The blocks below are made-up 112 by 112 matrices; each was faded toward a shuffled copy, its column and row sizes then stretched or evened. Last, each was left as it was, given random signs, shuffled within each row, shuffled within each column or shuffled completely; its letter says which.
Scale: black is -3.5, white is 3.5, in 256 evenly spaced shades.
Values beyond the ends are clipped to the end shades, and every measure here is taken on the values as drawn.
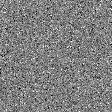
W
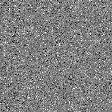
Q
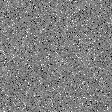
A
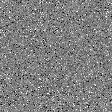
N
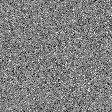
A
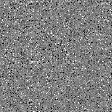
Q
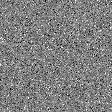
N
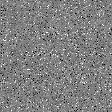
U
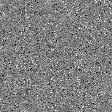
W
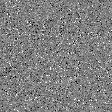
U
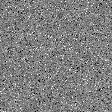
A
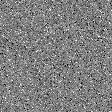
A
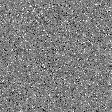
N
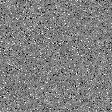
N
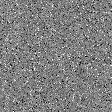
A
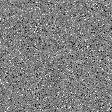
A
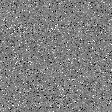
N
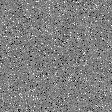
A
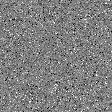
A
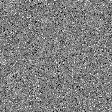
W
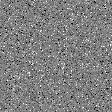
W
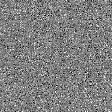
Q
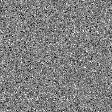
U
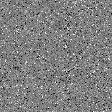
W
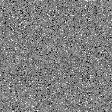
Q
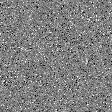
N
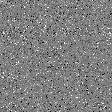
N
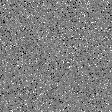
N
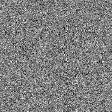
U
